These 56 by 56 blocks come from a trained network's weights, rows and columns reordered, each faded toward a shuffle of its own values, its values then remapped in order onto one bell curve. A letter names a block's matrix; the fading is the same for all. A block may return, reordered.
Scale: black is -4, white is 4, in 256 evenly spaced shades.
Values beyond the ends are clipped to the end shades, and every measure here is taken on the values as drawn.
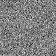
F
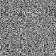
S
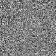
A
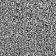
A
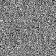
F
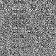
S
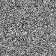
F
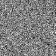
S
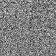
S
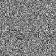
A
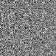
A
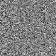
A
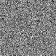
F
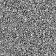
F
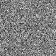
F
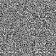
S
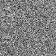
A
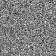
F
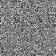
S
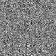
A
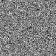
F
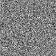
F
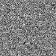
A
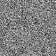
A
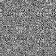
S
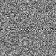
S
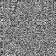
S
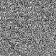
A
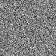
F
